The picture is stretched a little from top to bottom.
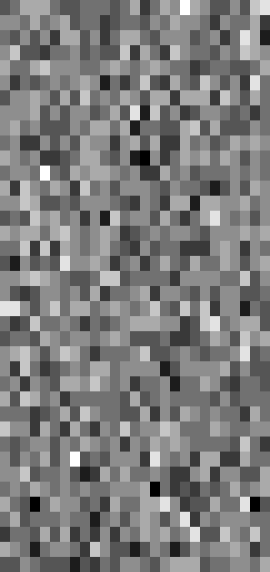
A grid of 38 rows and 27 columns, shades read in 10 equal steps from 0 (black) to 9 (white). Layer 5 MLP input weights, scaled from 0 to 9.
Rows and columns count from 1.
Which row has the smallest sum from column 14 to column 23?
33
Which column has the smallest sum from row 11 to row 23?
20
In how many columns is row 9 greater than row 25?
10
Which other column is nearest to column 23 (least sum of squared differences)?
24
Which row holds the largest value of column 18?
4
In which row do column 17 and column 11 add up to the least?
6
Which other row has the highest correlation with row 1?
38
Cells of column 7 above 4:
21
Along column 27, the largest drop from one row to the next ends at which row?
2
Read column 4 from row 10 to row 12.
2 5 4
